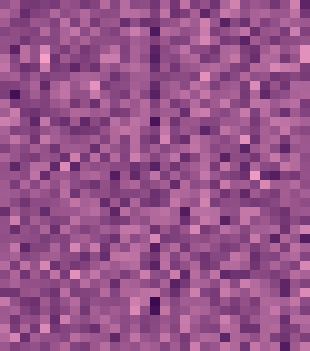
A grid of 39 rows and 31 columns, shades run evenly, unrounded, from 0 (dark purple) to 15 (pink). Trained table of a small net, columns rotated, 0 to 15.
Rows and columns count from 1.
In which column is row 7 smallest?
16
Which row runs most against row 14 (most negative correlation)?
20
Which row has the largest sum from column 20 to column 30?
8
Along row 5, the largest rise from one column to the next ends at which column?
26
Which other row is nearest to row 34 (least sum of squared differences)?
35
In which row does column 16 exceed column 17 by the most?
27
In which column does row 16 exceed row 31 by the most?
25
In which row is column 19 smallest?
24
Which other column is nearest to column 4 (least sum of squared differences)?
9
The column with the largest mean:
14
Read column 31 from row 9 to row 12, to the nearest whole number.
5 9 9 5
